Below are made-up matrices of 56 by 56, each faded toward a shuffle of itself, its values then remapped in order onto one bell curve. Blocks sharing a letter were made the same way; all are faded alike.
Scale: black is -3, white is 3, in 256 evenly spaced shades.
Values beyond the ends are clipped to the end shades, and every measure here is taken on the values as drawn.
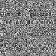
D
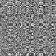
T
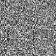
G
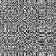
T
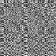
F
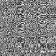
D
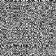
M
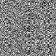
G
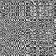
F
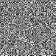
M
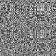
D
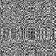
T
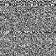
M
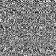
M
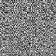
D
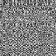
D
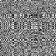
F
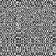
F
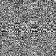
M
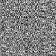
D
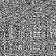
D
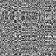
T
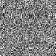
G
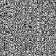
G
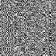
G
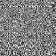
M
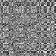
F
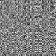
T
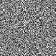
G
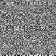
M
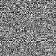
M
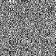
G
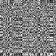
F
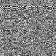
M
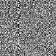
G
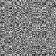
T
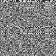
M
